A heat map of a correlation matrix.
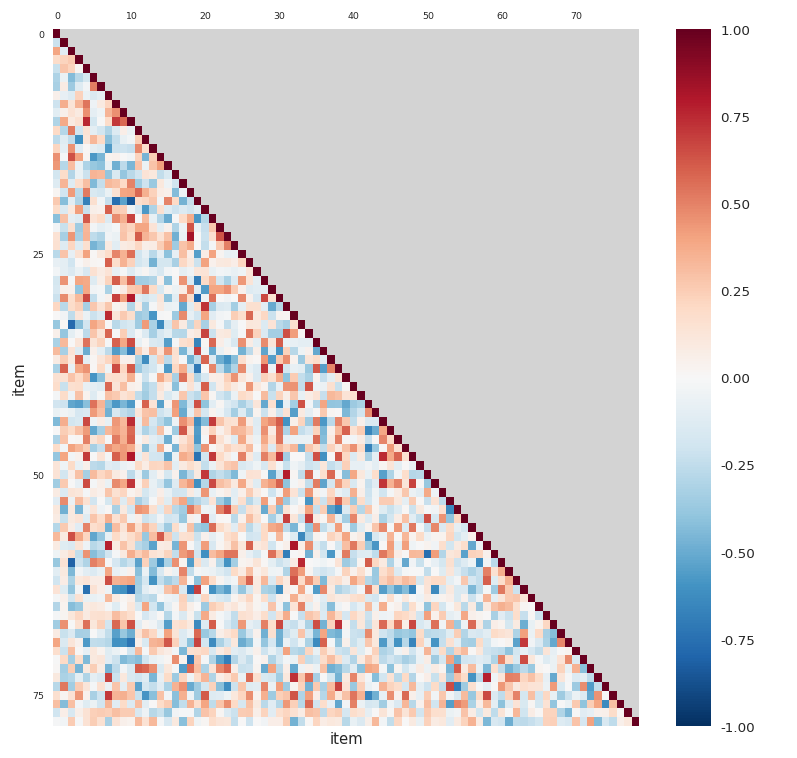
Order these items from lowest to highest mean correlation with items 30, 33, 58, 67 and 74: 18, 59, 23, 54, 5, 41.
54, 23, 18, 5, 59, 41
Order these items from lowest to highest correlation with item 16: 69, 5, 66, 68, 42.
66, 68, 69, 5, 42
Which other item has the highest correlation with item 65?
33
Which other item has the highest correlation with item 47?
75
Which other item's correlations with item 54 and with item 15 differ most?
69
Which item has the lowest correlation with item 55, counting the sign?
59
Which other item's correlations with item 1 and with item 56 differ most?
72
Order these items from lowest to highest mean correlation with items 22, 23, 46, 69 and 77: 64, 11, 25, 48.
64, 25, 48, 11
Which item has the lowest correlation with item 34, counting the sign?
53
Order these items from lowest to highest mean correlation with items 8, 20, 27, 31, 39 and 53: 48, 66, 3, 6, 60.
60, 6, 48, 66, 3
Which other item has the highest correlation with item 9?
10
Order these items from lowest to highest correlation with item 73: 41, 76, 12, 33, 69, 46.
46, 12, 69, 41, 33, 76
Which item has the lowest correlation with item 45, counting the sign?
42
